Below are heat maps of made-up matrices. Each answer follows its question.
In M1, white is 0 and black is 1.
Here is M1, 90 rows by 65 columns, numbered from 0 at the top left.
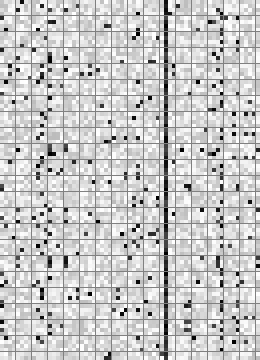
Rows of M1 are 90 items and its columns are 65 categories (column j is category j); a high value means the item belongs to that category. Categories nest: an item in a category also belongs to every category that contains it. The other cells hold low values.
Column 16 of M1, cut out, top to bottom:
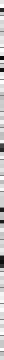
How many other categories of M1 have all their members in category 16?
7
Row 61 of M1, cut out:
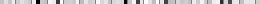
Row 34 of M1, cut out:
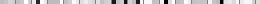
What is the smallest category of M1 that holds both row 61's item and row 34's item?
31
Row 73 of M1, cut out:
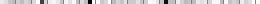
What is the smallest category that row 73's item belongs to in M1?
22
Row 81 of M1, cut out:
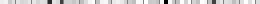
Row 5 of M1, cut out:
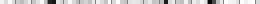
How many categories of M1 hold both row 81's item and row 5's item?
3
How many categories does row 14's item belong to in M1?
5
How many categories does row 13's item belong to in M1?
3
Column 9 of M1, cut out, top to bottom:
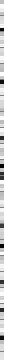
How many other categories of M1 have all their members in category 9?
8
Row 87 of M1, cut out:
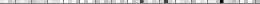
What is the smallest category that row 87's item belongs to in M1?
35
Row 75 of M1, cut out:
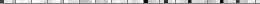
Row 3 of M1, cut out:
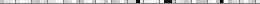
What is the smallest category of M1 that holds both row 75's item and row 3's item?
55
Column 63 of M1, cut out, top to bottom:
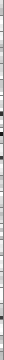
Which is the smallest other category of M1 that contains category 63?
61
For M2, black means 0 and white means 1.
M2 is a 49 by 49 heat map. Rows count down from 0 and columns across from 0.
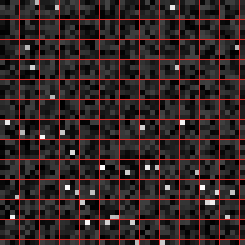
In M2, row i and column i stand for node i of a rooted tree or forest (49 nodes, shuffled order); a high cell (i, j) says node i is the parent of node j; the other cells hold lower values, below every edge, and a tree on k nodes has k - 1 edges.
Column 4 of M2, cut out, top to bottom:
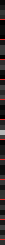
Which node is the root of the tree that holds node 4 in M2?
44
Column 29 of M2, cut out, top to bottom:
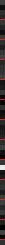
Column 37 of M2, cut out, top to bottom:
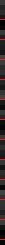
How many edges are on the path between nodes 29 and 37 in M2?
2
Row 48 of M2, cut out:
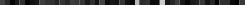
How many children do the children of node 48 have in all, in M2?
1
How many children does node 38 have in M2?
4
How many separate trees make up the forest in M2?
9
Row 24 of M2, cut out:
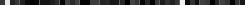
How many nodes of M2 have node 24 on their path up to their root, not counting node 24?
8
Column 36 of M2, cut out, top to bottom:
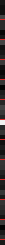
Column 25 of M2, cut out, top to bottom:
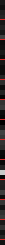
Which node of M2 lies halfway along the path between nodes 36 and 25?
1
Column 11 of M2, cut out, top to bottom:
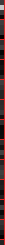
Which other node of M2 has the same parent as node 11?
34
